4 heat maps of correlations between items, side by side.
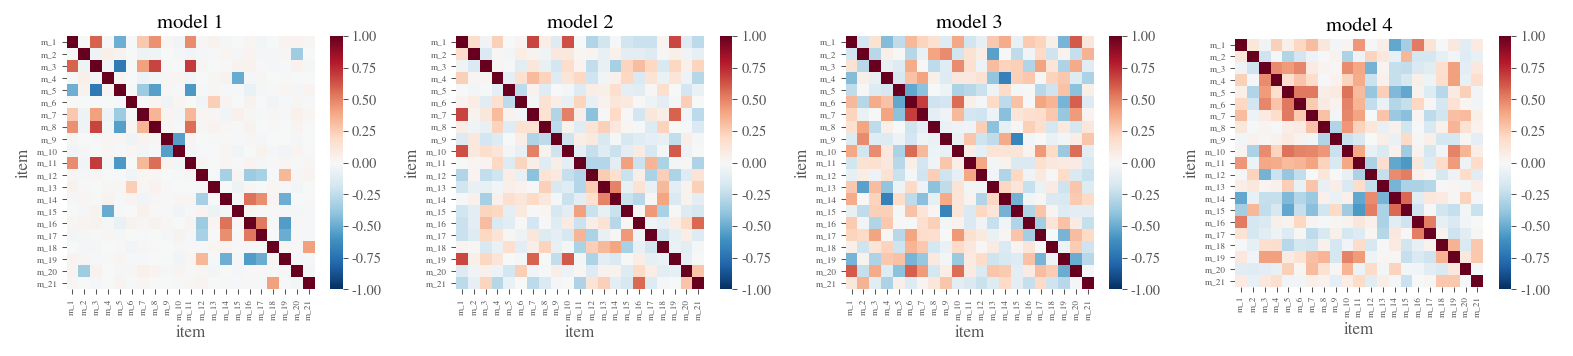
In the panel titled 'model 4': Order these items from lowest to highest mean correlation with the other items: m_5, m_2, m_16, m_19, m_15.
m_15, m_2, m_16, m_5, m_19
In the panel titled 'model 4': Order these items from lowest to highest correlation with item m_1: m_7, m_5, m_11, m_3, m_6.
m_3, m_5, m_6, m_7, m_11
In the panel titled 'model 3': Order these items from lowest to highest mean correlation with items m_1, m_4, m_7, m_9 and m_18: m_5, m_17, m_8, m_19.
m_5, m_19, m_8, m_17
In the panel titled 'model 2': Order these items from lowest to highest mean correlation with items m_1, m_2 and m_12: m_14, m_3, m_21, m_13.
m_3, m_21, m_13, m_14
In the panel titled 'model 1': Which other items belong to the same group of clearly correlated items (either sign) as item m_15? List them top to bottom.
m_4
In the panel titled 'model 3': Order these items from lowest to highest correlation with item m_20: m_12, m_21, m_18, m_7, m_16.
m_12, m_21, m_16, m_18, m_7
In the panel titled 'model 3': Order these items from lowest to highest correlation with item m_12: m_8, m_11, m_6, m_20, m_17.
m_20, m_6, m_17, m_8, m_11
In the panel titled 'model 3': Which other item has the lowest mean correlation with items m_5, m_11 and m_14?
m_7
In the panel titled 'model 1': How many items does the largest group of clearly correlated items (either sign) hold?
6
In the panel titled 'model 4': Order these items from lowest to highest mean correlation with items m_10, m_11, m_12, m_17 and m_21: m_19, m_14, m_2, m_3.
m_2, m_14, m_3, m_19
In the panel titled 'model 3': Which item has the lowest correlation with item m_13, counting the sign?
m_2
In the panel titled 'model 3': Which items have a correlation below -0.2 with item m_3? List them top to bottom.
m_2, m_8, m_16, m_19
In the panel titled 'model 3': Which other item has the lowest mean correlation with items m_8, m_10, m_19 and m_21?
m_13
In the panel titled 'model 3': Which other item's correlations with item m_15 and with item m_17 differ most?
m_9
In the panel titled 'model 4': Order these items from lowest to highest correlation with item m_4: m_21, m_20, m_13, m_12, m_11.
m_12, m_20, m_13, m_21, m_11
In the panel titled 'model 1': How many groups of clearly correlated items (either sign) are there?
7
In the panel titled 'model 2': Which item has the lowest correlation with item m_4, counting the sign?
m_21
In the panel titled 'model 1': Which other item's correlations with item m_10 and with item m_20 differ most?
m_9
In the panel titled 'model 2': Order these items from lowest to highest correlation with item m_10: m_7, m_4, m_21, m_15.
m_15, m_21, m_4, m_7
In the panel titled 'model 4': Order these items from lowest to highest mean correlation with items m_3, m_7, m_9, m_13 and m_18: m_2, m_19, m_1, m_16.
m_16, m_2, m_1, m_19
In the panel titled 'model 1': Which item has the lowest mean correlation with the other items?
m_5
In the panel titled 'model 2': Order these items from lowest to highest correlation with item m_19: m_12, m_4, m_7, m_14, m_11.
m_12, m_14, m_11, m_4, m_7
